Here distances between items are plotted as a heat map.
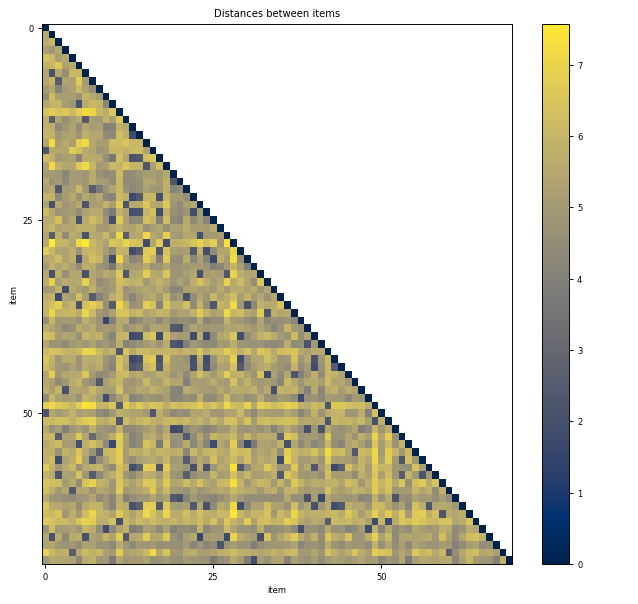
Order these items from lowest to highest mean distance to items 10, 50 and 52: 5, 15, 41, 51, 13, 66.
41, 5, 13, 66, 15, 51
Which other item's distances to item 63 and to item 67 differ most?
26
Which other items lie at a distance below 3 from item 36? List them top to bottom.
5, 10, 25, 30, 54
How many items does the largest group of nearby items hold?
11
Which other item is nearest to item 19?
52
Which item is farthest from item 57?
28
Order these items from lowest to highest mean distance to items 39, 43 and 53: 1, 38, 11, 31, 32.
38, 31, 32, 1, 11
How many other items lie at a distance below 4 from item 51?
4
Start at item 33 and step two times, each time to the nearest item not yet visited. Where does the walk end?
37
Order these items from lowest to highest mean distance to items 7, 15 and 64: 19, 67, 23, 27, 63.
67, 19, 23, 27, 63
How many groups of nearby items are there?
16
